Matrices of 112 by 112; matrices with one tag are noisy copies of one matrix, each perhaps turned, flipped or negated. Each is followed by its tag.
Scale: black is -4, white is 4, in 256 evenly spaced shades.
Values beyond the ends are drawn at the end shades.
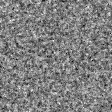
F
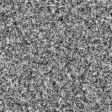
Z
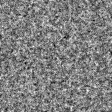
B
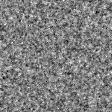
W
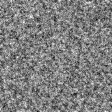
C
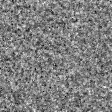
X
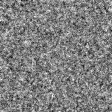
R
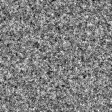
B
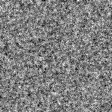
F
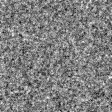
X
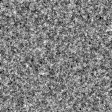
W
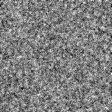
C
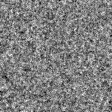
R
